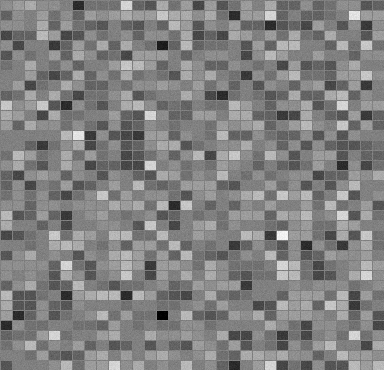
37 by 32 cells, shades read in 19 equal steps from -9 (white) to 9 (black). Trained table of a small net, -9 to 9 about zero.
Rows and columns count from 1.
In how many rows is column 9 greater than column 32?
15
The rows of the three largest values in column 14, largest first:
32, 5, 22
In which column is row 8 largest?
21
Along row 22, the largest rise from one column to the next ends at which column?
30
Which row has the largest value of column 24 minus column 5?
34
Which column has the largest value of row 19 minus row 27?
24
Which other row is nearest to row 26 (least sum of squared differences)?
7
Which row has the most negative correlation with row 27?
12
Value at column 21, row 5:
3
